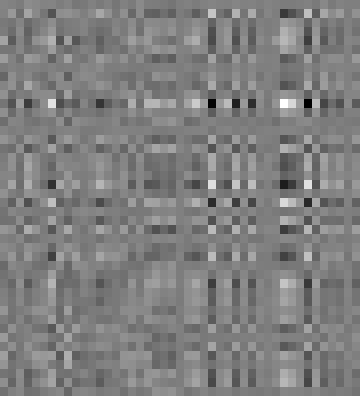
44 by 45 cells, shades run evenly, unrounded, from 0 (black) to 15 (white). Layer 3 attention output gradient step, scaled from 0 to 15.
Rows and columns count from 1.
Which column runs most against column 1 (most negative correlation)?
11
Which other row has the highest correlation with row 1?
22
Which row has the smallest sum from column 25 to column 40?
21
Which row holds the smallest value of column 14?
12
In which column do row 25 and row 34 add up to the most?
36
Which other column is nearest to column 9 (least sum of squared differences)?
1
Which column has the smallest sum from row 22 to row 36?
39
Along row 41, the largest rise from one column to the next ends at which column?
9
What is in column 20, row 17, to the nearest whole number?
10
